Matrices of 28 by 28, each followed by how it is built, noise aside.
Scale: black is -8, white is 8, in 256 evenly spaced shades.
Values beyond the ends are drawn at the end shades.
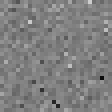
sparse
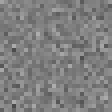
repeating rows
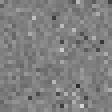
sparse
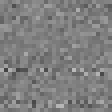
uneven rows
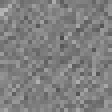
Hankel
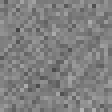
Hankel
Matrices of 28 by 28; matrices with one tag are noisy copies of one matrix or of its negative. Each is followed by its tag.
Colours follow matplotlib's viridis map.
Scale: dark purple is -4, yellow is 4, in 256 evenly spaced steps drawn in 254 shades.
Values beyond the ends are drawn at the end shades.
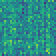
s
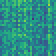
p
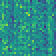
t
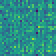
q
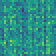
s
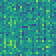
s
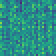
q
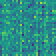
q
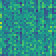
q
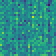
p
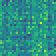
p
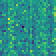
t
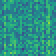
s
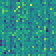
s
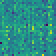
t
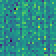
s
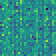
q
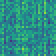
s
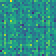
s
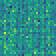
s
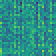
q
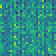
q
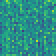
q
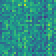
p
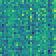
t
